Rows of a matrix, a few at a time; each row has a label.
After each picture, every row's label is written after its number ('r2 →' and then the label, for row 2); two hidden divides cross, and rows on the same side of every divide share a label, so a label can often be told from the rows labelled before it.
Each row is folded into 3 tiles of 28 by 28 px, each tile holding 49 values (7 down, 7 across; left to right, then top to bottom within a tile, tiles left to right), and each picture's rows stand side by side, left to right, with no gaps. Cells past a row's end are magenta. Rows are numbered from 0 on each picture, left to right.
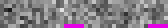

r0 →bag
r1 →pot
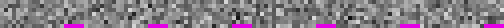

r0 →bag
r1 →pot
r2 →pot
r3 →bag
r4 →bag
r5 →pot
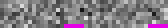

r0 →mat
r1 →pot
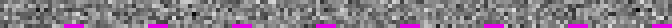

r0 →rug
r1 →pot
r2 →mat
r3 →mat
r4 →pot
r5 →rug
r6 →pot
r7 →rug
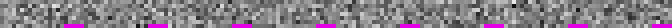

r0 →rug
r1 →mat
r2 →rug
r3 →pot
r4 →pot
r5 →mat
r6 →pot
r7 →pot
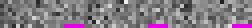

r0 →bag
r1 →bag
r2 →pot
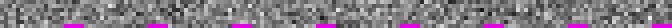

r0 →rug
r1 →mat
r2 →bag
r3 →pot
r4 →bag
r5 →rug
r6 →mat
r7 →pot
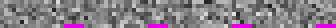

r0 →pot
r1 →mat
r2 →pot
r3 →bag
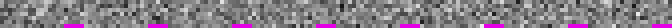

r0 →bag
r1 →pot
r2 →mat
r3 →mat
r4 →bag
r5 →bag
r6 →bag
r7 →mat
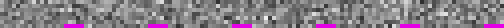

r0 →bag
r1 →mat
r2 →mat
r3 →pot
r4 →bag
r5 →bag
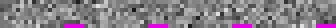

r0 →mat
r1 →mat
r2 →bag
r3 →pot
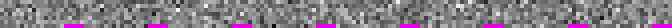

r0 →bag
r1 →rug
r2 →pot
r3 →bag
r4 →pot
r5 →rug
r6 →rug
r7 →bag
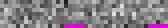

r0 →rug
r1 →bag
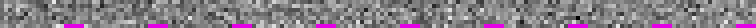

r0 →mat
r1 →pot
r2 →pot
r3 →rug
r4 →mat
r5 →bag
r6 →pot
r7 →bag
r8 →pot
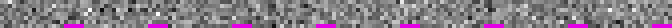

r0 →pot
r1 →rug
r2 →mat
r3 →pot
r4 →bag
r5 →rug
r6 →mat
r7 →bag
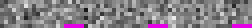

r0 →mat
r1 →mat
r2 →rug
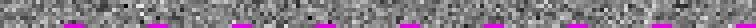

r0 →mat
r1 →pot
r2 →bag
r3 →mat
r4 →mat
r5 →bag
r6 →pot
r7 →bag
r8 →bag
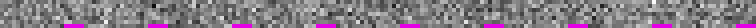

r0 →pot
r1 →mat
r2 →bag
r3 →bag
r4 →mat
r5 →rug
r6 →rug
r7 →bag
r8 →rug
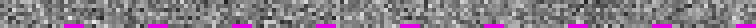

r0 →mat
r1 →rug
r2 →mat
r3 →bag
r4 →pot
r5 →bag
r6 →rug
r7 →bag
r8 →bag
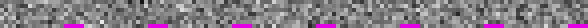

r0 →pot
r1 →rug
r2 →mat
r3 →rug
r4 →pot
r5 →rug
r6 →pot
